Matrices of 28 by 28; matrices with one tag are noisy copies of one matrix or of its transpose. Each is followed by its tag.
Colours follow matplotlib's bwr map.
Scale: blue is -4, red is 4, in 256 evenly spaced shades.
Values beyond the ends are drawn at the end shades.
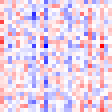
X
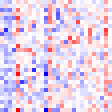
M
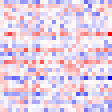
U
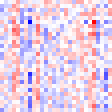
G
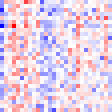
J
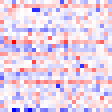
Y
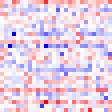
X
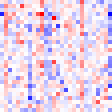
Y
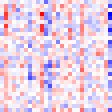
Y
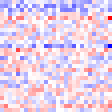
M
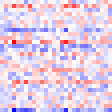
Y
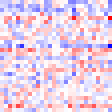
M
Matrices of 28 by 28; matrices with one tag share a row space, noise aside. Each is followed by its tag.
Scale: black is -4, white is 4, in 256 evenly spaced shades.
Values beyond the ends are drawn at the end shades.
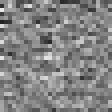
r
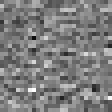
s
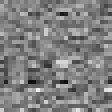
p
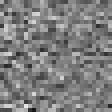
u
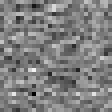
s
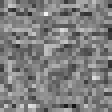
s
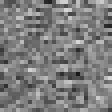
p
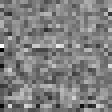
r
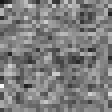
r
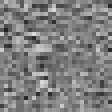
u
